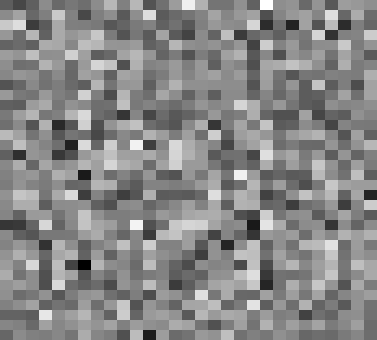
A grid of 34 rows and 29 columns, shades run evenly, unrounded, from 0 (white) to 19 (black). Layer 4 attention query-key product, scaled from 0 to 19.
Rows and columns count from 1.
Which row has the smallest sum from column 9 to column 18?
23
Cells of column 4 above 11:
9
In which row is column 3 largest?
3
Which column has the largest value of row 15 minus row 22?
6
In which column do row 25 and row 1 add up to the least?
15
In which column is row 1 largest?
2
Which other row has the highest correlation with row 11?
32
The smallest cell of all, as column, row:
21, 1
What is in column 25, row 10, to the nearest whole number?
12
